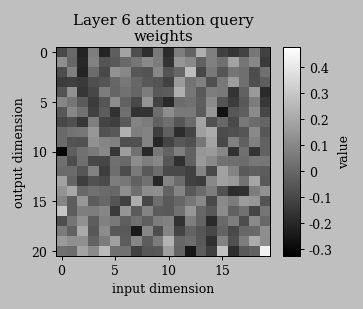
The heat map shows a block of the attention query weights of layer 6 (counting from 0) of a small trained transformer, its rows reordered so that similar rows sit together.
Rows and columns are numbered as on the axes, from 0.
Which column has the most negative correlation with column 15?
14
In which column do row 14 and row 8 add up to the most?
6
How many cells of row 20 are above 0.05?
6
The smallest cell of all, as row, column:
10, 0
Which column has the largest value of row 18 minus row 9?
2
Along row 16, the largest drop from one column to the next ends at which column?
1
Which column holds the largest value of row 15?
7
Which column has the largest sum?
18
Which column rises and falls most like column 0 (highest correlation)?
8
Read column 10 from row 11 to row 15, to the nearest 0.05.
-0.05 -0.1 0.1 0 -0.05
